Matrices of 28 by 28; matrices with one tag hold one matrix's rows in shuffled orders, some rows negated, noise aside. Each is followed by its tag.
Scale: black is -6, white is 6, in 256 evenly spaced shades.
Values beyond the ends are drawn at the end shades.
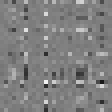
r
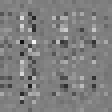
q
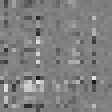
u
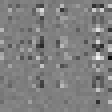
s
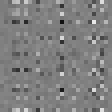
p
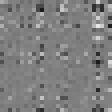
s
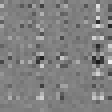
s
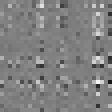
s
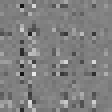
q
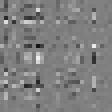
u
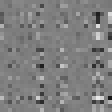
s
